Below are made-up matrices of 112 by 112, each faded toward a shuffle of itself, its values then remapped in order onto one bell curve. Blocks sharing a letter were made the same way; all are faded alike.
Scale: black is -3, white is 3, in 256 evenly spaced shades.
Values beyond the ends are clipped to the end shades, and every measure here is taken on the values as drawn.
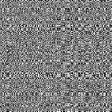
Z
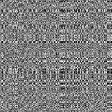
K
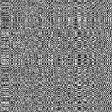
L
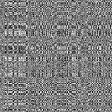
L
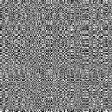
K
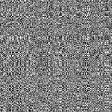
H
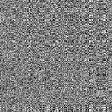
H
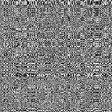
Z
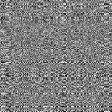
Z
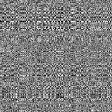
Z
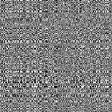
Z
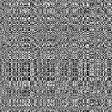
K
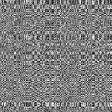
L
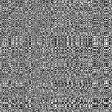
K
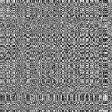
L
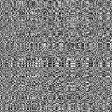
Z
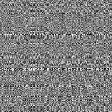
Z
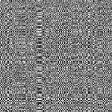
L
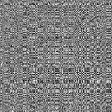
L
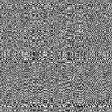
Z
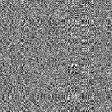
H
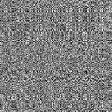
H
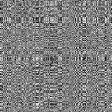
L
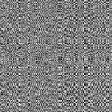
K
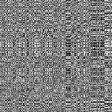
K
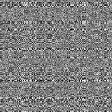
Z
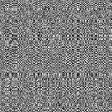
L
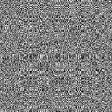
H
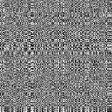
K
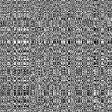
K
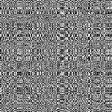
L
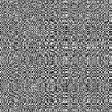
K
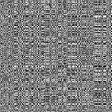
K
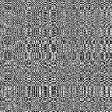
K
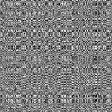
L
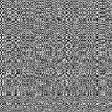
K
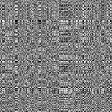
K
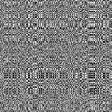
K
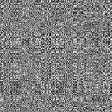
H
